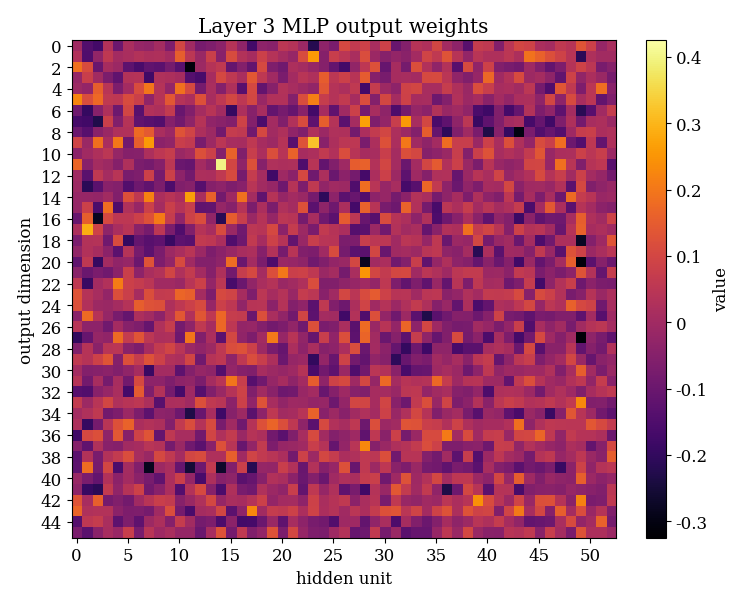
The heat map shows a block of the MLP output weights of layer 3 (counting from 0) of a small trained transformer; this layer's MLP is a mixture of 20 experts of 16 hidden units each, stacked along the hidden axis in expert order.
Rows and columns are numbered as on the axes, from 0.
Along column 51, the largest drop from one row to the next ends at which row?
5
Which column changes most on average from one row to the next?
28
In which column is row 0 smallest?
23
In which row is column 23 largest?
9
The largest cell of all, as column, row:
14, 11
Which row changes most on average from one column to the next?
27
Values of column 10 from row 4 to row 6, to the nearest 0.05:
0.2 0.05 -0.1
